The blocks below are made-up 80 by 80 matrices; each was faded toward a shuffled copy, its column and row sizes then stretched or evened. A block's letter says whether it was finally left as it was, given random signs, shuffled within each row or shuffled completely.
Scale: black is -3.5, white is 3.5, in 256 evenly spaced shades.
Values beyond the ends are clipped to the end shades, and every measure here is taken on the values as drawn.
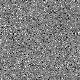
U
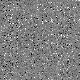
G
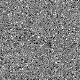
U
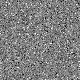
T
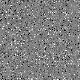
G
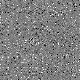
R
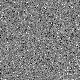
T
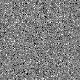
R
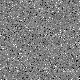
U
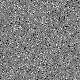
T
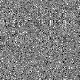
R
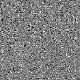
R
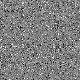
R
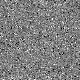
U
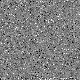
U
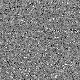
U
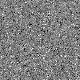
U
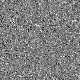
U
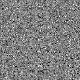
R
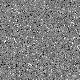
U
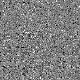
G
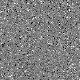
G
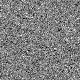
T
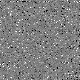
G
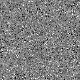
G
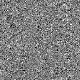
R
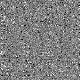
R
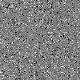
R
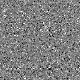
R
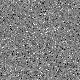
T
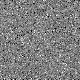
U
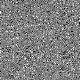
G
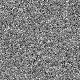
T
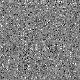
R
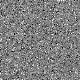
G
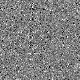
G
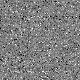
U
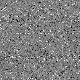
U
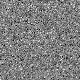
U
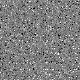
G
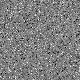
T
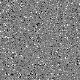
G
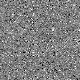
G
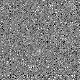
G
